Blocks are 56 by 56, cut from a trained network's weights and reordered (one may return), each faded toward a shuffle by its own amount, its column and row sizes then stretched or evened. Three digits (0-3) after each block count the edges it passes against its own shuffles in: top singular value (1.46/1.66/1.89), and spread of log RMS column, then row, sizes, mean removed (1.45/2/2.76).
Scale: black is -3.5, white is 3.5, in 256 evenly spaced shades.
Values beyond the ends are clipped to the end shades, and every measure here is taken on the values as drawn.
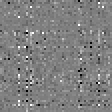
2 2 2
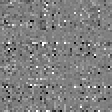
0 2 2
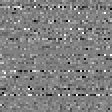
0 0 3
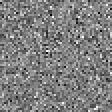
0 0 0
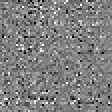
2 2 2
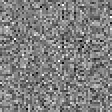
2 0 0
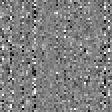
2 3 0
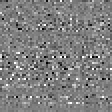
0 0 3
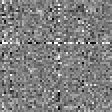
2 2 1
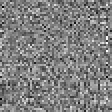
3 1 0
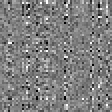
3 3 1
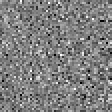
3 1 1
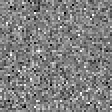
0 0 0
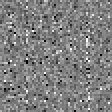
0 2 0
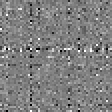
2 2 2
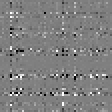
2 2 3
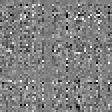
0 3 2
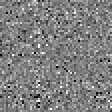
0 1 1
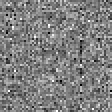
1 1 0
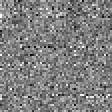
0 0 2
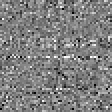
2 0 2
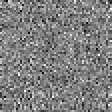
3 1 0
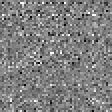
0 1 2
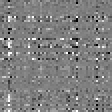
2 2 3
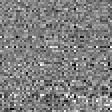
3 0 3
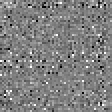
0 2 2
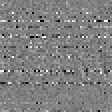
1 1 3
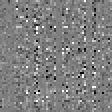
0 3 1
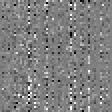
0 3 1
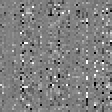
0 3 1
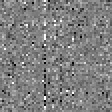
1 2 1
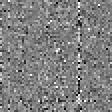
1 2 0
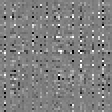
1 3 2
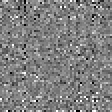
1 1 2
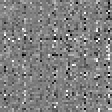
2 3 1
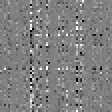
3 3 1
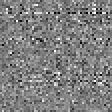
3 1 2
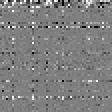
1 1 3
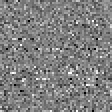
0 0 2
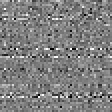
3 0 3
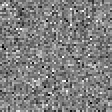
1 0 0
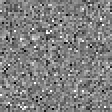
0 0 0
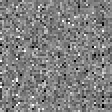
1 2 0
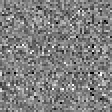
1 0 2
